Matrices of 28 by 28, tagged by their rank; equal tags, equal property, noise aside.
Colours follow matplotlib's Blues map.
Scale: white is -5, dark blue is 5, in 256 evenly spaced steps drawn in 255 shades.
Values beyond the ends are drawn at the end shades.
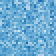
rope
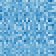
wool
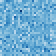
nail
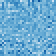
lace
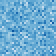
rope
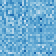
wool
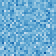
lace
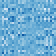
wool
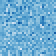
rope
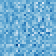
lace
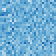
nail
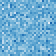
nail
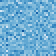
lace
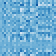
wool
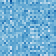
lace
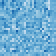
wool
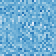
nail
